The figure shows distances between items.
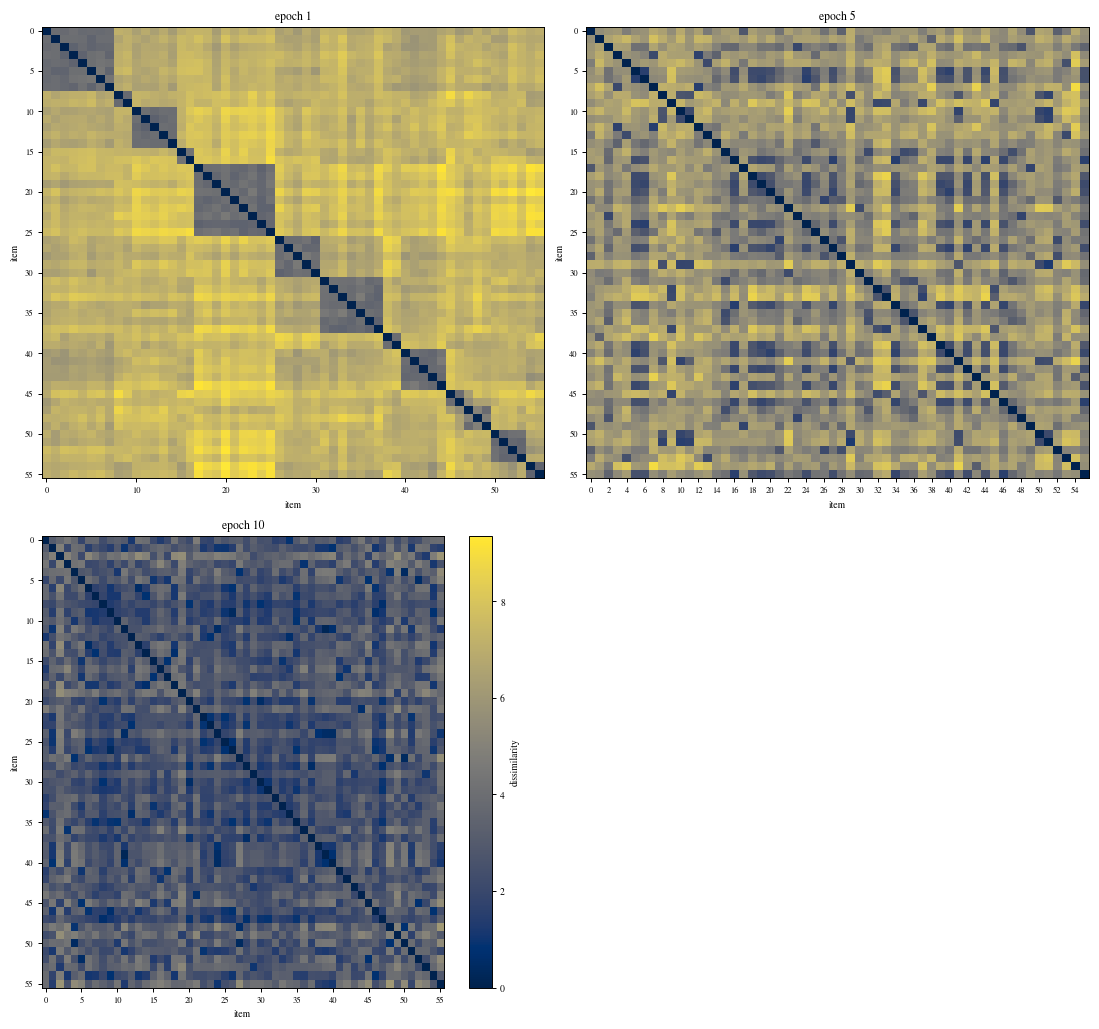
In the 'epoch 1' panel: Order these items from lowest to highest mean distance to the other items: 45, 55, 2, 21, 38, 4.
2, 4, 21, 55, 38, 45
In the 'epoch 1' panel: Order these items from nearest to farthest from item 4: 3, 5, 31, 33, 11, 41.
3, 5, 41, 11, 31, 33
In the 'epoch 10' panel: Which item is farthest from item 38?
48
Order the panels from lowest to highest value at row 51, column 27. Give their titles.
epoch 10, epoch 5, epoch 1
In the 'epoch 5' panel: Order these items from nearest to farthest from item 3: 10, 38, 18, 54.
18, 10, 38, 54
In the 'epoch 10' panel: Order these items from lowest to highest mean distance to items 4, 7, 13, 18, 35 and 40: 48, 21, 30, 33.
30, 21, 33, 48
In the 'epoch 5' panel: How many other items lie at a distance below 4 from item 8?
6
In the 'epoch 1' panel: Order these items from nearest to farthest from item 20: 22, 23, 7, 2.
22, 23, 2, 7
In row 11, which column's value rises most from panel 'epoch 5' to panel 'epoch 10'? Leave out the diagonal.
50
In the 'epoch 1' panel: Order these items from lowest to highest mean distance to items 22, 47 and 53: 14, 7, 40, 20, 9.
20, 7, 40, 14, 9
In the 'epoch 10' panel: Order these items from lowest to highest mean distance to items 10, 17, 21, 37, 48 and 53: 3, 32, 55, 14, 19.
14, 32, 3, 19, 55
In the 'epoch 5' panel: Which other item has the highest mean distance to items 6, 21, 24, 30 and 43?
33
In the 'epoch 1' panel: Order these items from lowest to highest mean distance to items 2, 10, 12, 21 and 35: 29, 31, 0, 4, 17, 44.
0, 4, 31, 17, 29, 44
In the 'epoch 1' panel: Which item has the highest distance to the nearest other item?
48
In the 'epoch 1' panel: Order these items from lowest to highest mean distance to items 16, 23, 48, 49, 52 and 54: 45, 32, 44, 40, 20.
40, 32, 44, 20, 45
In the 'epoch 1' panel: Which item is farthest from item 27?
38
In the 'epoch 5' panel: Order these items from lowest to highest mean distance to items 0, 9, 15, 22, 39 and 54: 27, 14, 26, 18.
27, 26, 18, 14
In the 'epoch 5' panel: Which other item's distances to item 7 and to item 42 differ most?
12
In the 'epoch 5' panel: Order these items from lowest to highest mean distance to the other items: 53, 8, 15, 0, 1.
15, 0, 8, 53, 1
